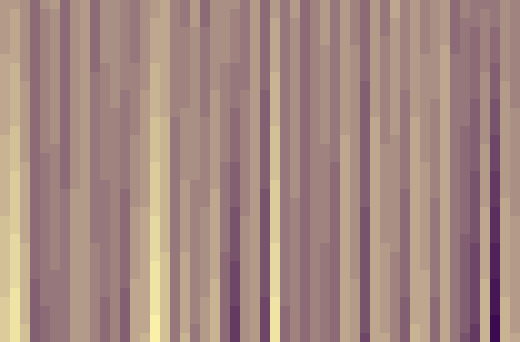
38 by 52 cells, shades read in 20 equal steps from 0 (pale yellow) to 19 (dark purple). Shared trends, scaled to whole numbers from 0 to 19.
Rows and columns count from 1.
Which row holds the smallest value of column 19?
38
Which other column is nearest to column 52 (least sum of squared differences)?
39
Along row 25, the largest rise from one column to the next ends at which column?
50
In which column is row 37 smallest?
16
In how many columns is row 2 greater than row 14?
23
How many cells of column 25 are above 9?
10
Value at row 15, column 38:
6
